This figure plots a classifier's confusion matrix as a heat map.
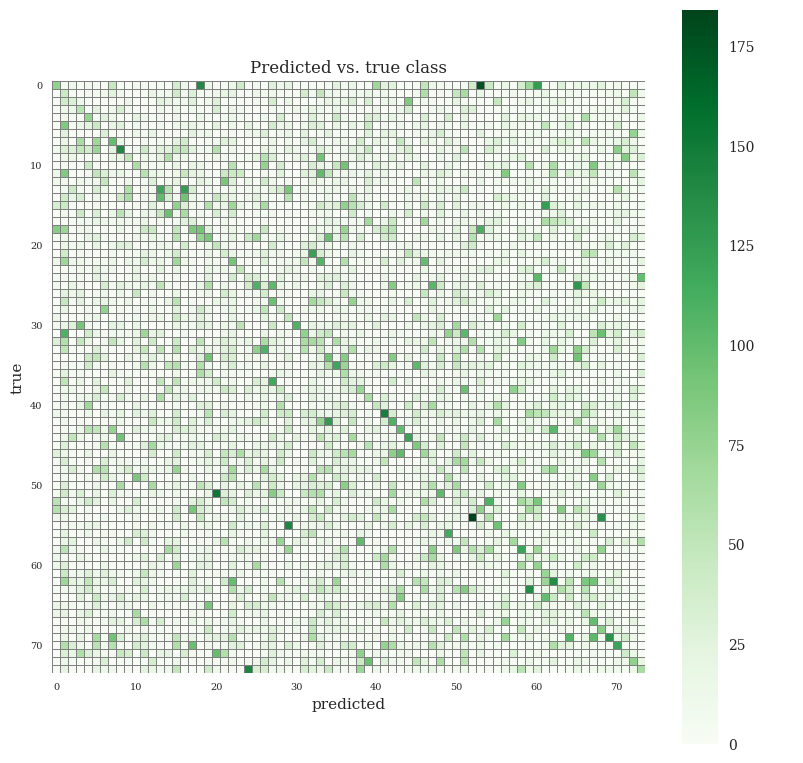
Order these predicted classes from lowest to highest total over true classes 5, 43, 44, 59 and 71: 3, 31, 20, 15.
31, 15, 3, 20
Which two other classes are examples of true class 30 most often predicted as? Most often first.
3, 50
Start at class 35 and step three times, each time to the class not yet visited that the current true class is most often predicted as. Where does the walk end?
21
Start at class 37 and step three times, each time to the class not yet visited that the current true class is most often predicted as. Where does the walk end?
58
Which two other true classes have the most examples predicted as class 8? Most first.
44, 50
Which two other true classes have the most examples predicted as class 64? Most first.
69, 62
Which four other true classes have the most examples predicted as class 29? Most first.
55, 13, 58, 14
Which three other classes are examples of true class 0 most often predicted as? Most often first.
53, 18, 60
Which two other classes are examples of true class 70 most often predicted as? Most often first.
17, 41
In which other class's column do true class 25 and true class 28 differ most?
65
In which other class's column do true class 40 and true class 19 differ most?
34
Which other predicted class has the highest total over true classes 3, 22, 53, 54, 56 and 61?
52
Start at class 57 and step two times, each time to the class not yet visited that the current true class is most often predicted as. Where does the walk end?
51
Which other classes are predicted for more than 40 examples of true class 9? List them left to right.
14, 26, 33, 71
